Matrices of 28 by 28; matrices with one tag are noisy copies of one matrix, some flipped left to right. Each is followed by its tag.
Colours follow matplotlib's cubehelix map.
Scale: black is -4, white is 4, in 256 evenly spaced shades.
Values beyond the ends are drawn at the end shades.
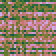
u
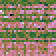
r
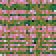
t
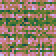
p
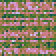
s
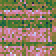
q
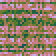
p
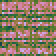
s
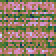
s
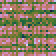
p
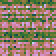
r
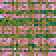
p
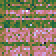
q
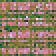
s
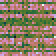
p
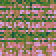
r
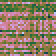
u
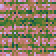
p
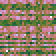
t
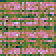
s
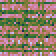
p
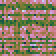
t
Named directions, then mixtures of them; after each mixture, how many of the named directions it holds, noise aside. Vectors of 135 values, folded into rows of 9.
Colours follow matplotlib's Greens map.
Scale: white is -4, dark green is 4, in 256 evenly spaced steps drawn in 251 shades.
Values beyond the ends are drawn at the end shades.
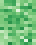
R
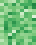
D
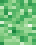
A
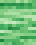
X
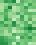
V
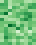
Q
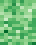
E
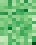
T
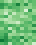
four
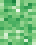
two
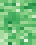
two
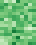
one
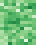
two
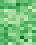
two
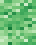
three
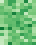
three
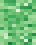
one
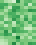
one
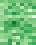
four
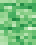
four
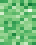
four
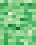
two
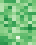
one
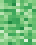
two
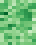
three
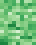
four
